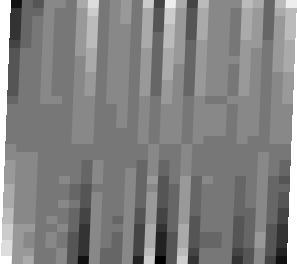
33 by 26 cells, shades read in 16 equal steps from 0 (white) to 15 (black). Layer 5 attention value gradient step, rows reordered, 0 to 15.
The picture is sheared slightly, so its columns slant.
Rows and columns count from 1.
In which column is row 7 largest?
1
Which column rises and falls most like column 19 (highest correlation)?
20
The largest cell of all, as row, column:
33, 15
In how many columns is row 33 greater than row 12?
15
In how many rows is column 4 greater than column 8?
17
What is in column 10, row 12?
7
